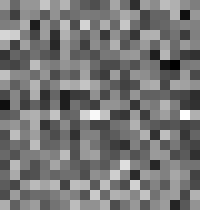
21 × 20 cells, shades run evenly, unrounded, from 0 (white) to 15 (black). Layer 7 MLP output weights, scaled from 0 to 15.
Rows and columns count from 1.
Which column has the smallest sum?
4
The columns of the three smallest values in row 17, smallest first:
13, 2, 6
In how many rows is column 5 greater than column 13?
11
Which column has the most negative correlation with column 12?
9
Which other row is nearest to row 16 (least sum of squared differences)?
15
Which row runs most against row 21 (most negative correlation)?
18
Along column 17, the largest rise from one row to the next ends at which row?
7
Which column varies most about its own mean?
19
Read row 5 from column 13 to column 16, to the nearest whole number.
10 8 6 9
